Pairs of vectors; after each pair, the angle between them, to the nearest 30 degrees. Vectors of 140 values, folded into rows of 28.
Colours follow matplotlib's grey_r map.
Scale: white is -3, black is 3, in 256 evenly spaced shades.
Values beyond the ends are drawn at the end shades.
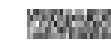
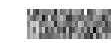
60 degrees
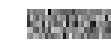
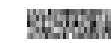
30 degrees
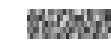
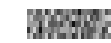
120 degrees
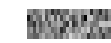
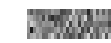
120 degrees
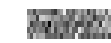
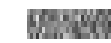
90 degrees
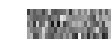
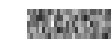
90 degrees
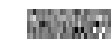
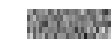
60 degrees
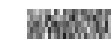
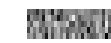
150 degrees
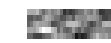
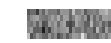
120 degrees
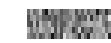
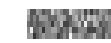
90 degrees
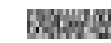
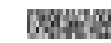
30 degrees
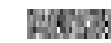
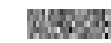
30 degrees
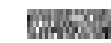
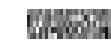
30 degrees
